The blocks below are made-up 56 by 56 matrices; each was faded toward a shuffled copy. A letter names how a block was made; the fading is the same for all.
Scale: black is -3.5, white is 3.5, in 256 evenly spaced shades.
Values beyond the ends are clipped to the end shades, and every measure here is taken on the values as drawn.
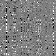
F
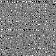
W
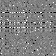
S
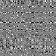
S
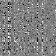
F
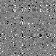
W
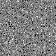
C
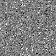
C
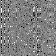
F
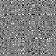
S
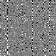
F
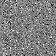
C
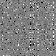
W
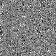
C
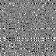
S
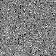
C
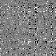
W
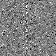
C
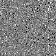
C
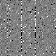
F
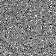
C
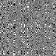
F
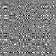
S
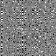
F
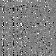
W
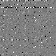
W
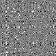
W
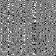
F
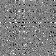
W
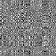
S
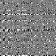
S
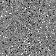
C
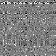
S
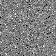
C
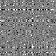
S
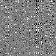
F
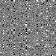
W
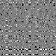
S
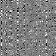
F
